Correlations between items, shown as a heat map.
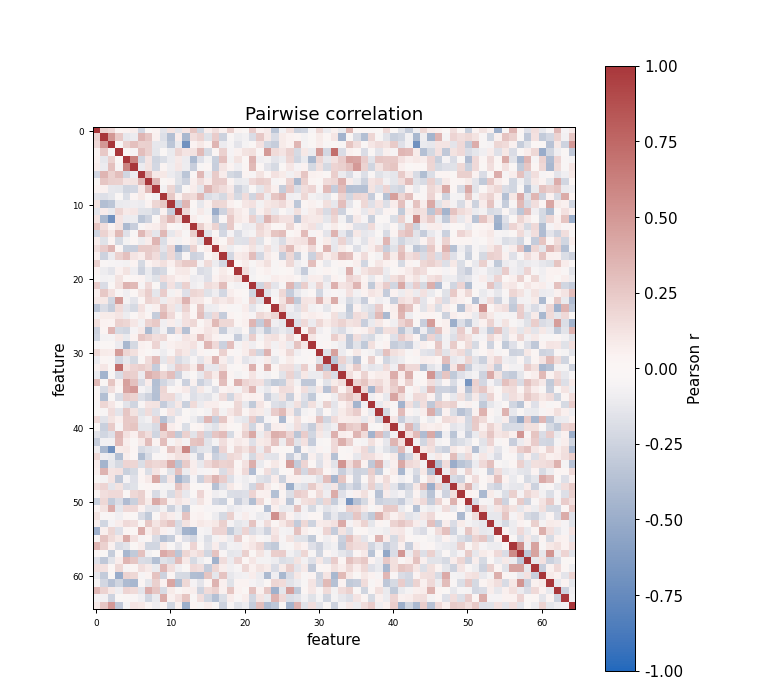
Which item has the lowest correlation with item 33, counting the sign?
1
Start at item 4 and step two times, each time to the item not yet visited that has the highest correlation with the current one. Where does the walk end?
35
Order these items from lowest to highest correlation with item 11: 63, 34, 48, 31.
31, 34, 63, 48
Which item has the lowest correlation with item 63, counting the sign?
16
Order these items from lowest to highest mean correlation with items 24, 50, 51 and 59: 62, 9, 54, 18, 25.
62, 18, 25, 54, 9
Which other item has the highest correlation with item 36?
40
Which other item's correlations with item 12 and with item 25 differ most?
2
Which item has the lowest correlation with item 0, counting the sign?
54
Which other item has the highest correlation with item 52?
24
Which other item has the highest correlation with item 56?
57
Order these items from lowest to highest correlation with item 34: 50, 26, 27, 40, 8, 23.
50, 8, 23, 27, 26, 40
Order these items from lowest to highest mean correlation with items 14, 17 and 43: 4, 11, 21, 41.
11, 4, 21, 41
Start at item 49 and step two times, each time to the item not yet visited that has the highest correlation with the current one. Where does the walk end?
3
